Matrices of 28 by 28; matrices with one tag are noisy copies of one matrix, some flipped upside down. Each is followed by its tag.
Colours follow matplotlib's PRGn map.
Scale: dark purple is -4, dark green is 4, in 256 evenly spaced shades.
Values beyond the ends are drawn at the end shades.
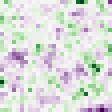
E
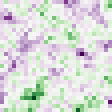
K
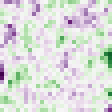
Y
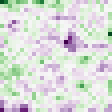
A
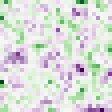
E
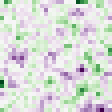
E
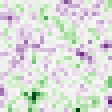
K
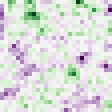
K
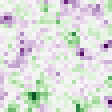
K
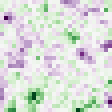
K
